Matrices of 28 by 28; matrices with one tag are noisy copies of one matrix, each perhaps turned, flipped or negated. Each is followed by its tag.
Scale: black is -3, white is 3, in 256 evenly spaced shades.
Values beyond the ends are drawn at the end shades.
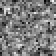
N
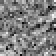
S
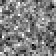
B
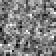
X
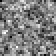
B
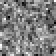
B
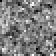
B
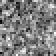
B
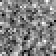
S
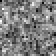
B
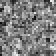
N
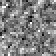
S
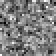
B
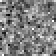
B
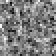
X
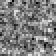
X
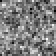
B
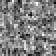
X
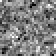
B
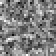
X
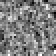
N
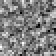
S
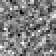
S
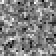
X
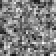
N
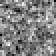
B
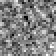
S
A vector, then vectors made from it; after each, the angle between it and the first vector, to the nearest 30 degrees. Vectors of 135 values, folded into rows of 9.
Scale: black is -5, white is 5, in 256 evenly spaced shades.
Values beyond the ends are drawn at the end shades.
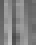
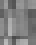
60 degrees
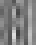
120 degrees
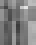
120 degrees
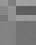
90 degrees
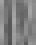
150 degrees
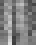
30 degrees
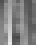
30 degrees
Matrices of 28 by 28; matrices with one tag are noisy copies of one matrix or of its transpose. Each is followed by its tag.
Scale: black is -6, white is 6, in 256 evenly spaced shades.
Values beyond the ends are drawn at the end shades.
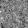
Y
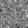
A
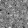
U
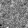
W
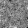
A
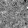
W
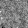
Y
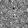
U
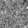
W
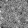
Y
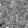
W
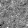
W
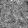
Y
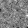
A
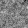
W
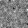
U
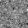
U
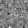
U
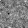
U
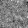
Y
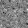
U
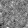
W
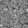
U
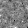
A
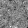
A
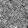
A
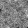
A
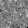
A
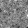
A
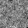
A
